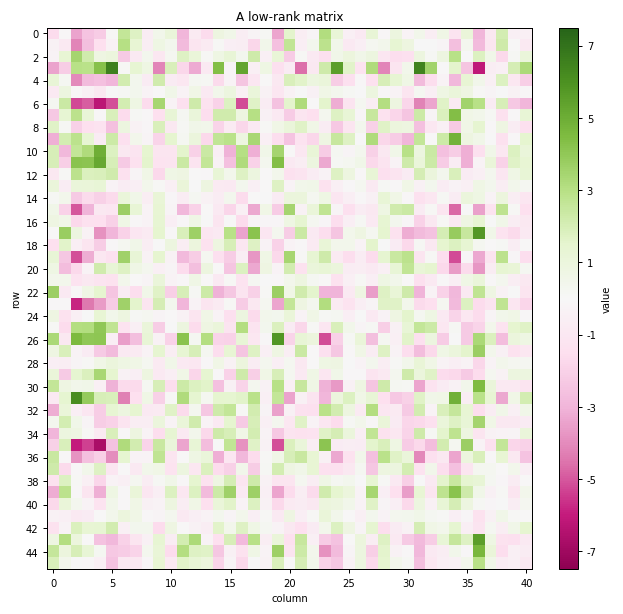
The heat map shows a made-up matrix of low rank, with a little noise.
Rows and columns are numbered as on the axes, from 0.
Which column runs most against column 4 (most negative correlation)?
35
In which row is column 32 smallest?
6
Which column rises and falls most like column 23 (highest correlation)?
7
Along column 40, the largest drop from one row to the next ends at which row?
4
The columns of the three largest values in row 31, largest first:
2, 34, 3
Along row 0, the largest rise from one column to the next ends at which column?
20
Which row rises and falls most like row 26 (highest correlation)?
13
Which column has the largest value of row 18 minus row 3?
36
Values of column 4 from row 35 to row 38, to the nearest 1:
-7 -2 2 -2
